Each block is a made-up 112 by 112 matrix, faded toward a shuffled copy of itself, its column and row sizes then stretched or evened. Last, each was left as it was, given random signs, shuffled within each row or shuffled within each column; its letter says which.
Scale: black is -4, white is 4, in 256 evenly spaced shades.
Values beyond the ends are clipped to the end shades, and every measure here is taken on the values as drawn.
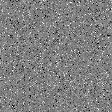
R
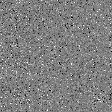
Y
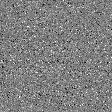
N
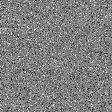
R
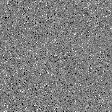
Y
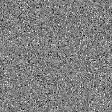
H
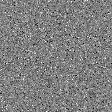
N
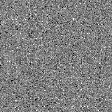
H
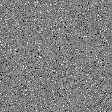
R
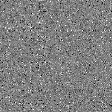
H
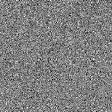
H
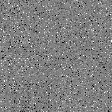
H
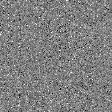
R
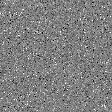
R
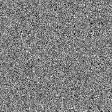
Y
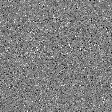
N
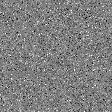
N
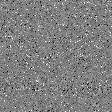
N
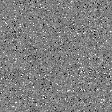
H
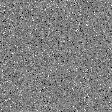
R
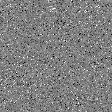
N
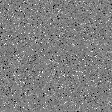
N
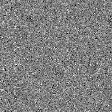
H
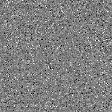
H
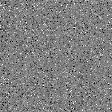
H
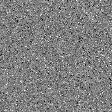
R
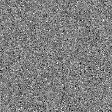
Y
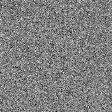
R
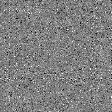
H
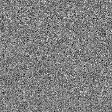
Y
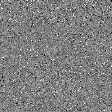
Y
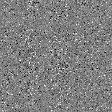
Y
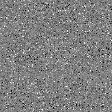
H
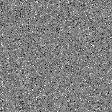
R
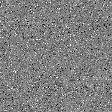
N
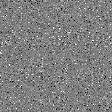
H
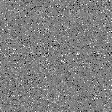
H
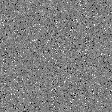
R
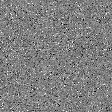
N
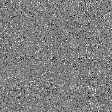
H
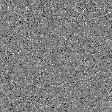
Y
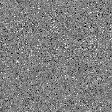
H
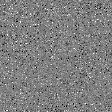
Y
